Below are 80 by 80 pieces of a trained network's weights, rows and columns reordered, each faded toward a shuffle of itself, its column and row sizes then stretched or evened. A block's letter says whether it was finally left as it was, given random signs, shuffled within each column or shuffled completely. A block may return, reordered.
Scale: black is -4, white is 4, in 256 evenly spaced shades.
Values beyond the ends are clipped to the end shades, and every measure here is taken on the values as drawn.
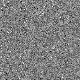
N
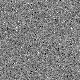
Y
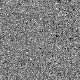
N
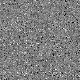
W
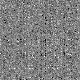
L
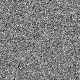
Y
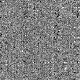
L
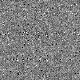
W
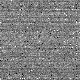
L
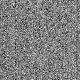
N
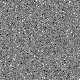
Y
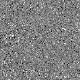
W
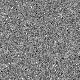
Y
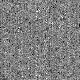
N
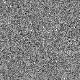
N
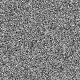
Y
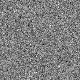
N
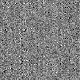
L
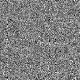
L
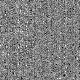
N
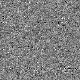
W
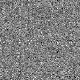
L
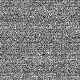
L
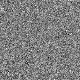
W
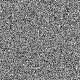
Y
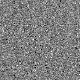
W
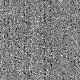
N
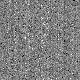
N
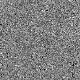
W
